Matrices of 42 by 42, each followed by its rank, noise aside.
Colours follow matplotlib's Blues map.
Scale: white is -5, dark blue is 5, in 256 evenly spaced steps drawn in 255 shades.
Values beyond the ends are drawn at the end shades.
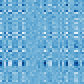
one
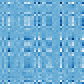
one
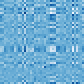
one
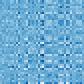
one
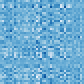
three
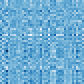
two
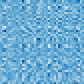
three
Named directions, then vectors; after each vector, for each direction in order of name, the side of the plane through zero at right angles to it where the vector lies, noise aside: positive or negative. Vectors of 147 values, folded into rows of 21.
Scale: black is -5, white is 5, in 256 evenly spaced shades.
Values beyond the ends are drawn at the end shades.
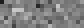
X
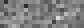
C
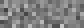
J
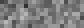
positive, negative, positive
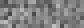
positive, negative, positive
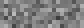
negative, negative, positive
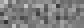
negative, positive, negative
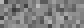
positive, negative, negative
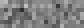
negative, positive, negative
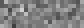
negative, negative, positive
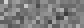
negative, positive, positive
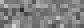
positive, positive, negative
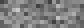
positive, positive, positive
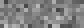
positive, negative, negative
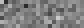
positive, negative, negative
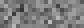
positive, positive, negative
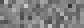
negative, positive, positive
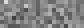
negative, positive, positive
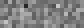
positive, negative, positive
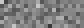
positive, negative, negative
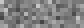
negative, negative, negative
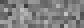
positive, negative, positive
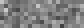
negative, negative, negative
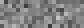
positive, negative, negative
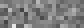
positive, positive, negative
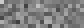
positive, negative, negative
